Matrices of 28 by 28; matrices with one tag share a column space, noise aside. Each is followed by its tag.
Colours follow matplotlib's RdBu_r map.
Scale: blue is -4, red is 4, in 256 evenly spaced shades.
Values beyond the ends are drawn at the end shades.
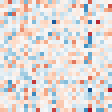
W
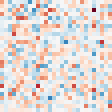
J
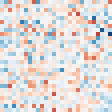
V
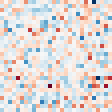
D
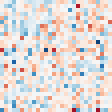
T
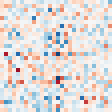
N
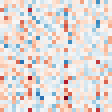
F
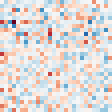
V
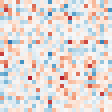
J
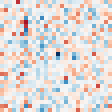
V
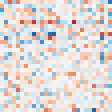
V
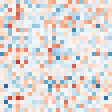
D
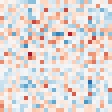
V
